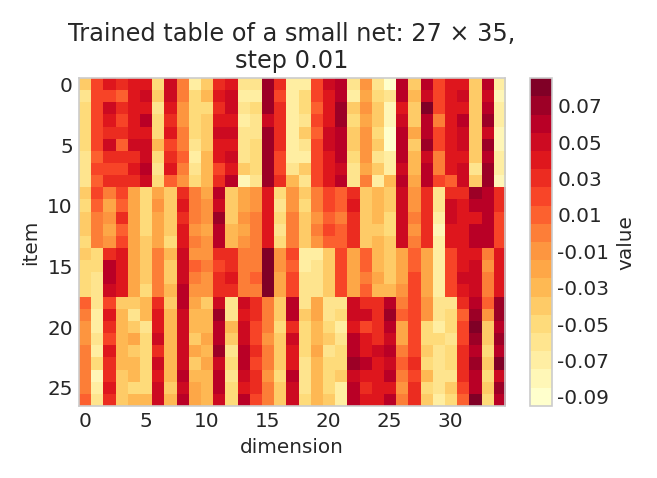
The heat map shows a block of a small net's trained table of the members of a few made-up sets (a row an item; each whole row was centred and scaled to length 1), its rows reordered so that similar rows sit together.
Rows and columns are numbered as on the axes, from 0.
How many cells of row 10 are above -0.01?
17
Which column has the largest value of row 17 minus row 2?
34
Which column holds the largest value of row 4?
15
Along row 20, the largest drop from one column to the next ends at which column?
33
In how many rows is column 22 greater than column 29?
18
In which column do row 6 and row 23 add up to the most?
11
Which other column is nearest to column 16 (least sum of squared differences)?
7
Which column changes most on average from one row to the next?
12
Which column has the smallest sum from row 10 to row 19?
29
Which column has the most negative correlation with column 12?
22
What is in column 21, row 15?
0.02
